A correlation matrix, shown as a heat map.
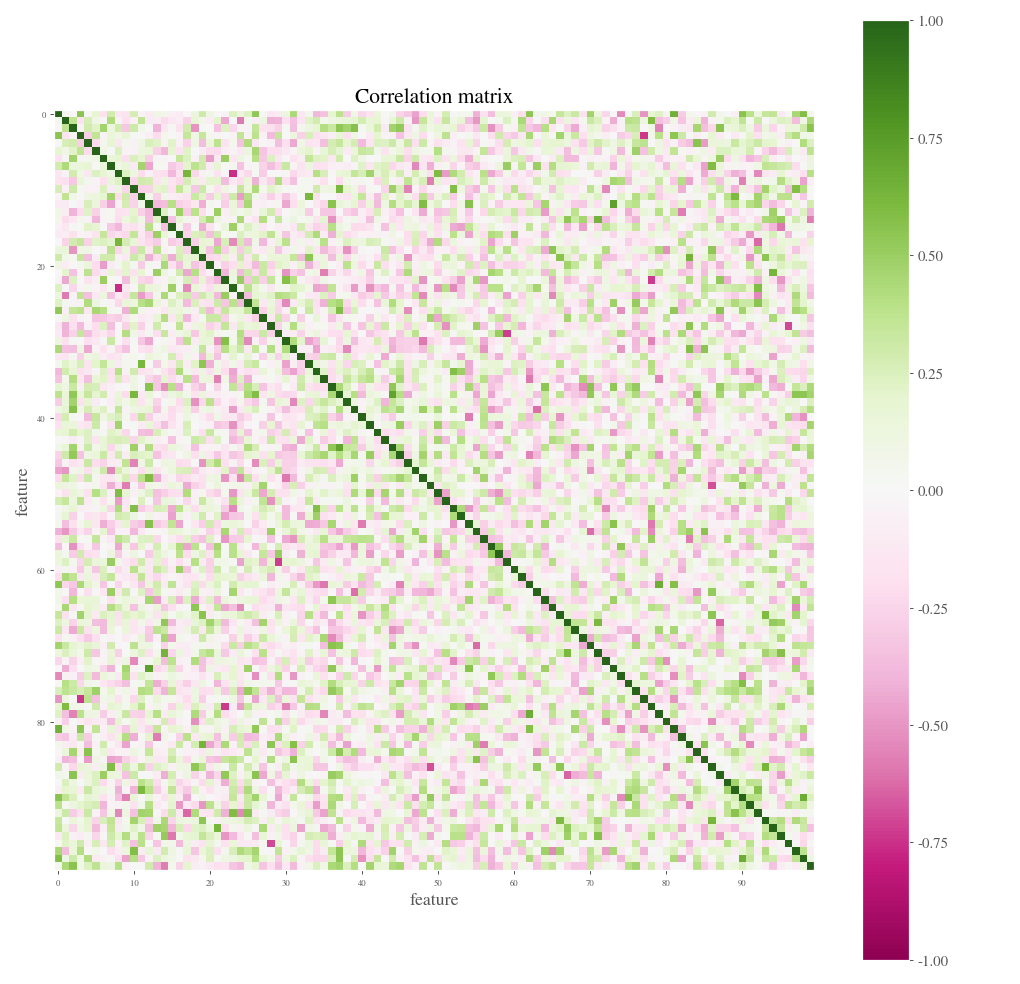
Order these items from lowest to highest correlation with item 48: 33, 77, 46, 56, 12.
77, 33, 46, 56, 12
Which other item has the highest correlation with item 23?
92
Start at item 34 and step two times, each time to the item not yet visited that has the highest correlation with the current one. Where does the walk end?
10
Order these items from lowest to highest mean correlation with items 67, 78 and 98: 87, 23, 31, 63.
87, 63, 23, 31
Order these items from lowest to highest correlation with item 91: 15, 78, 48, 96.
78, 15, 48, 96
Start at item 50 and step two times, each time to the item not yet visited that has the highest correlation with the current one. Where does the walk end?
17
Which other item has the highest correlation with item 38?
2
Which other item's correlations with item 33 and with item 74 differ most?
26
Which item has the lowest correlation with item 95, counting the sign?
15
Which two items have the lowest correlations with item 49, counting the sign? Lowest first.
86, 9
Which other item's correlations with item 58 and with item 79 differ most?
61
